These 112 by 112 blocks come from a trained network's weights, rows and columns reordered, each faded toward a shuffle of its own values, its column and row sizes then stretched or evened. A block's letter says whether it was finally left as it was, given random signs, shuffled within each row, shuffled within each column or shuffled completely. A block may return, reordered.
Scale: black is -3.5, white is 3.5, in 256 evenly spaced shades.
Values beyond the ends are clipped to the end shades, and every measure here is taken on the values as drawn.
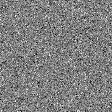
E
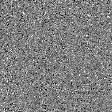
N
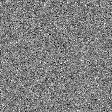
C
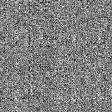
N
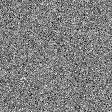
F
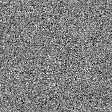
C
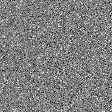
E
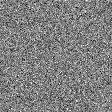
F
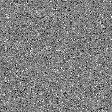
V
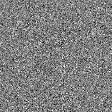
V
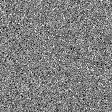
F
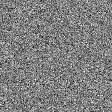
C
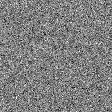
F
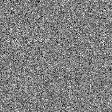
V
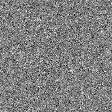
E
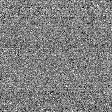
C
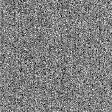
E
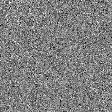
V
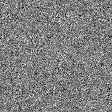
C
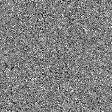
V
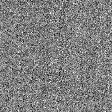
E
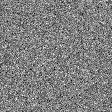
F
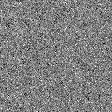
F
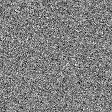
F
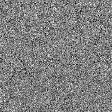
V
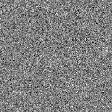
N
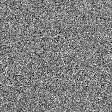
C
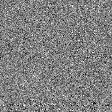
V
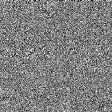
N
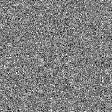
N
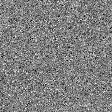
C
